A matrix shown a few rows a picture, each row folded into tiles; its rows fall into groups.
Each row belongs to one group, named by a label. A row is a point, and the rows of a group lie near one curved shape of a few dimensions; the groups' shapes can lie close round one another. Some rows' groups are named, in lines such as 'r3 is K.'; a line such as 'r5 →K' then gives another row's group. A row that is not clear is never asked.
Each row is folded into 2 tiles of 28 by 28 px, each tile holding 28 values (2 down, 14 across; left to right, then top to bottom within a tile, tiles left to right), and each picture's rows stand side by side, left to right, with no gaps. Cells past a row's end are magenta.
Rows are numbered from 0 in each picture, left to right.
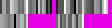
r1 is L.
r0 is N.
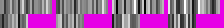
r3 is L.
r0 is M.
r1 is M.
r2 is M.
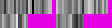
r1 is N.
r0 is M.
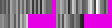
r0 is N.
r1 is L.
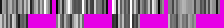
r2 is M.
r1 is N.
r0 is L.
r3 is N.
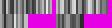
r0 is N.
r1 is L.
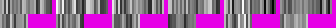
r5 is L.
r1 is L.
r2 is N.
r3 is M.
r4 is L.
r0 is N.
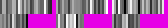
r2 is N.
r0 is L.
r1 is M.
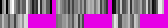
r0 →N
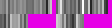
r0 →M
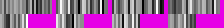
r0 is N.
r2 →L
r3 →M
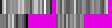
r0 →L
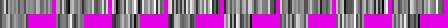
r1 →N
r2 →M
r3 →M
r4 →L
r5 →L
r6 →M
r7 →L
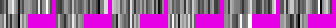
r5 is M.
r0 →M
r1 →M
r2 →M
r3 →L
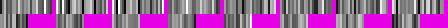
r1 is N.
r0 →L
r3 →L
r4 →L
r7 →M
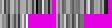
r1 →M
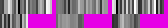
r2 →M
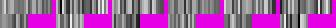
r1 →N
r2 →L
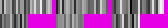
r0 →L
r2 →L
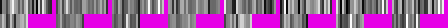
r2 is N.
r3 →L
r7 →N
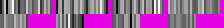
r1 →L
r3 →L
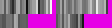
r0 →N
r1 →L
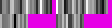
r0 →N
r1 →L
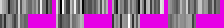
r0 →M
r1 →N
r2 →M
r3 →L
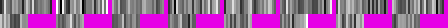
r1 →N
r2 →L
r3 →L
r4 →L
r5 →L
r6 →N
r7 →M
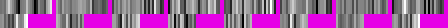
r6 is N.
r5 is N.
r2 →N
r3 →L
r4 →M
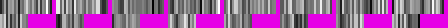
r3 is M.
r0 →M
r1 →M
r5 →L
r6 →N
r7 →L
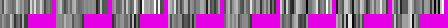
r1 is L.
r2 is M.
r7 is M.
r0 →L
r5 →N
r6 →L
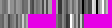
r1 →N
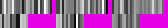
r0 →M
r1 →M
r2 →L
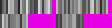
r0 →L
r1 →M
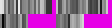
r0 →M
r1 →L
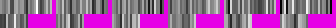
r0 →N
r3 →L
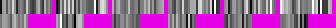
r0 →L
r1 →M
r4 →M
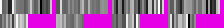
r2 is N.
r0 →L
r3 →M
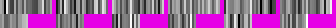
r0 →N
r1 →L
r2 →M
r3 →L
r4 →N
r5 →L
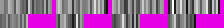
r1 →M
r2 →L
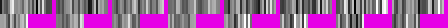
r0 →N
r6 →L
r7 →N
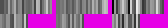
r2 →L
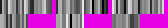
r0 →L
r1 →N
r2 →N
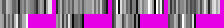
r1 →L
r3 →N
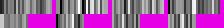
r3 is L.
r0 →M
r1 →M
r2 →L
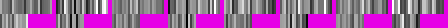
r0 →L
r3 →M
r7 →L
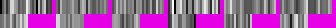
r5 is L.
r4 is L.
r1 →M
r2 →M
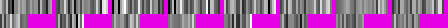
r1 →L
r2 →N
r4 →L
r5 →L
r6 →M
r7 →L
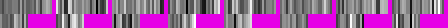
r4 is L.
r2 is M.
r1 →L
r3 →L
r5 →L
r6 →N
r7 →M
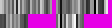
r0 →M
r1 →M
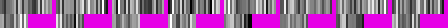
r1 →M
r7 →M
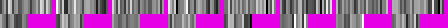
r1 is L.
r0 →L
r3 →L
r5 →N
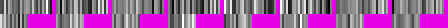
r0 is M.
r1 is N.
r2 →L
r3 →N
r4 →L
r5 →L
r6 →N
